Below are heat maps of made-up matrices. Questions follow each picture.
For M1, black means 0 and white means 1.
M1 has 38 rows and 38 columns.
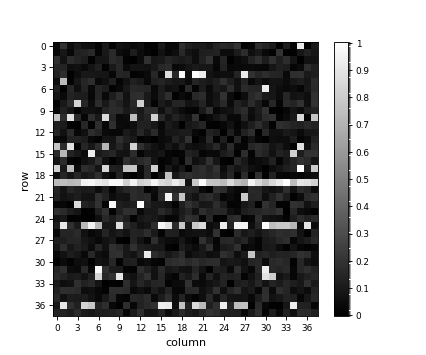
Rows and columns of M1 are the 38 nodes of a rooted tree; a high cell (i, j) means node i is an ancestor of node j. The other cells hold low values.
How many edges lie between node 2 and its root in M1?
4
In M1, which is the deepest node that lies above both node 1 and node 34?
15
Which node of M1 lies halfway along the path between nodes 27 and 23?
36
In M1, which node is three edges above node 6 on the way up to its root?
25
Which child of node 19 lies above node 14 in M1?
17
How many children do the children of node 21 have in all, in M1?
1
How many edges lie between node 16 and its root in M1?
6
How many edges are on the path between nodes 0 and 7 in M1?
2
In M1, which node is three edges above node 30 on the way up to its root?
32
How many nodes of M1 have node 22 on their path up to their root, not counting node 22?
3
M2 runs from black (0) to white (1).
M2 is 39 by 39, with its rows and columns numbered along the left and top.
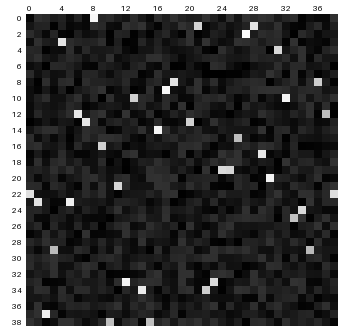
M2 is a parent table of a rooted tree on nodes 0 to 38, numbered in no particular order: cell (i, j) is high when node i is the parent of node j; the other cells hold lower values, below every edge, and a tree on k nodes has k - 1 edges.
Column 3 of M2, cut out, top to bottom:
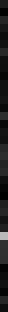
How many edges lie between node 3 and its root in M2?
8
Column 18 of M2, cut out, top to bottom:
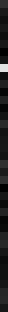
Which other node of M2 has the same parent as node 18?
36
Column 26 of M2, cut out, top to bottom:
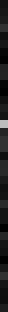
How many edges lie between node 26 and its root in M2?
6
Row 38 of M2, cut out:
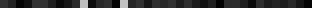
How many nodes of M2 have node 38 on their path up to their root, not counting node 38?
8
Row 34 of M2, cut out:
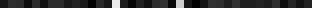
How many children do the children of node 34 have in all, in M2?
3
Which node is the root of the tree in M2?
19
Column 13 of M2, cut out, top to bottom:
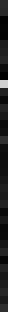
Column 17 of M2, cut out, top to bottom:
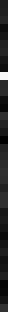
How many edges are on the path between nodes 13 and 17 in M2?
8
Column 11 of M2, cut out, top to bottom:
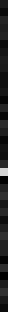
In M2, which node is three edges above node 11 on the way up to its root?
23
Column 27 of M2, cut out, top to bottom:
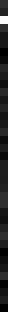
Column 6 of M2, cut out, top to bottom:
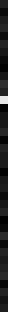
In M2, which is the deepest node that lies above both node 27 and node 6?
12
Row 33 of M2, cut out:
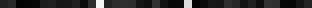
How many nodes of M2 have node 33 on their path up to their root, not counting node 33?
11
